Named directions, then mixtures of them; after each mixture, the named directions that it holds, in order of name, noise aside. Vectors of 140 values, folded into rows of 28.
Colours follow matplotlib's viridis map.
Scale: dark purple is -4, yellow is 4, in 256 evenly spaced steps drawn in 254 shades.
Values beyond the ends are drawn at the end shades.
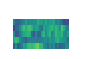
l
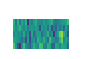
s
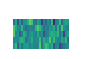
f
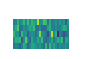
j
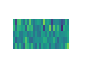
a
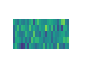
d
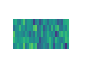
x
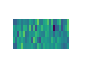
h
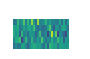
j.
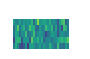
d, j.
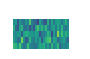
f, j.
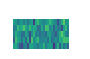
d, s, x.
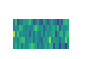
f, x.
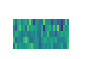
a, x.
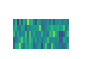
f, s.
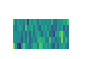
s.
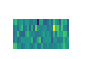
h, j.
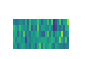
f, h, s.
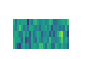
s.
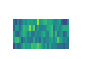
h, j, l.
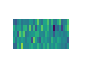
h.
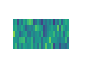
f, x.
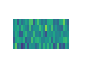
d, f.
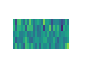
a.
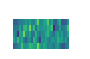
h, l.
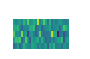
j.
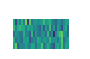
a, s.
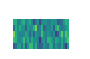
x.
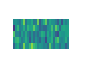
j, l, x.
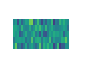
d, f.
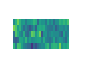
l, x.
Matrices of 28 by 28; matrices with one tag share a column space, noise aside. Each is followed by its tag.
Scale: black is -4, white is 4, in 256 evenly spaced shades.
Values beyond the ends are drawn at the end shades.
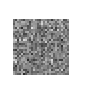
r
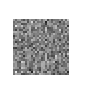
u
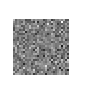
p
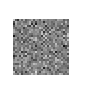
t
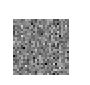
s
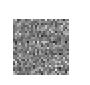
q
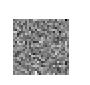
q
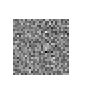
t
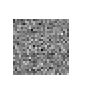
p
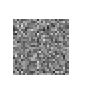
u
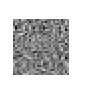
u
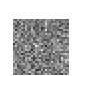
r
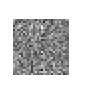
u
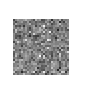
u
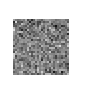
u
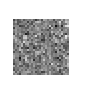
s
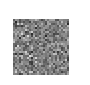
t
